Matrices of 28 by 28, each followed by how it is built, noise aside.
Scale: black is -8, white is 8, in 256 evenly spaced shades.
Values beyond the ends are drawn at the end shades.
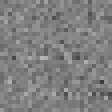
uneven rows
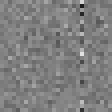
uneven columns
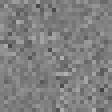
block diagonal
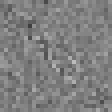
banded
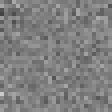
low rank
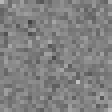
banded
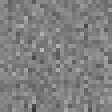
uneven columns
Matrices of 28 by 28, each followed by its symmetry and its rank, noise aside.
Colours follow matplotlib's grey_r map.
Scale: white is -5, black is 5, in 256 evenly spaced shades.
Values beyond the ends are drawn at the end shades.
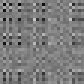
symmetric, rank one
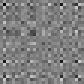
symmetric, rank two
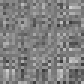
symmetric, rank two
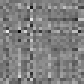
antisymmetric, rank two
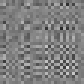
symmetric, rank one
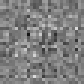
no symmetry, rank three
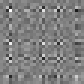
symmetric, rank one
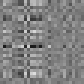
no symmetry, rank one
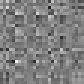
no symmetry, rank three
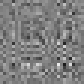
no symmetry, rank two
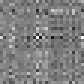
no symmetry, rank three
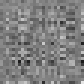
no symmetry, rank three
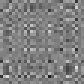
symmetric, rank two
